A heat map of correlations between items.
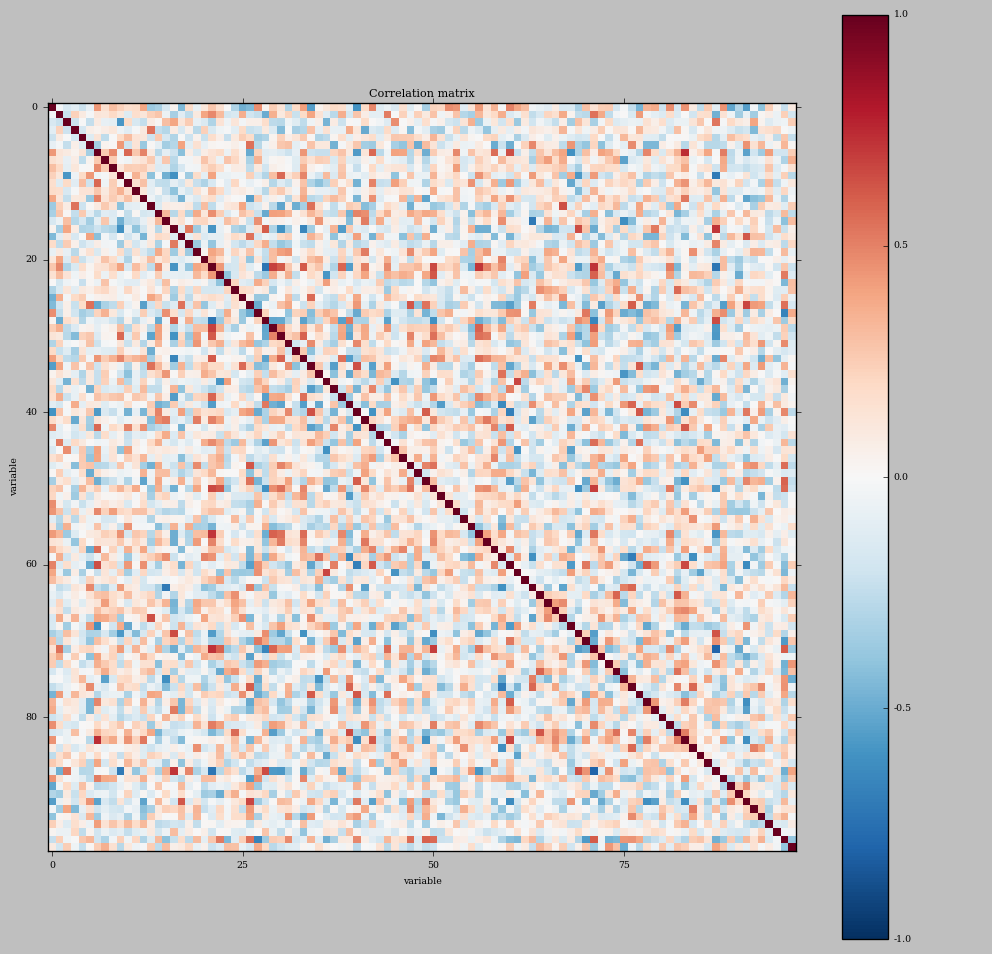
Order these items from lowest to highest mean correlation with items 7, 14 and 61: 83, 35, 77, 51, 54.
54, 83, 77, 51, 35
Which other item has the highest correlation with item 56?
21
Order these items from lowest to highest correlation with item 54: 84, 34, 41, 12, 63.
34, 12, 63, 41, 84
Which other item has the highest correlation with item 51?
33
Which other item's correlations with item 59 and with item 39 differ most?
76
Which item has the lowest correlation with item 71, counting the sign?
87
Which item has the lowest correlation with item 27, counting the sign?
96
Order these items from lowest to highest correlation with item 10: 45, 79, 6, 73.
79, 73, 45, 6
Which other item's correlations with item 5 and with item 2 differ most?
9
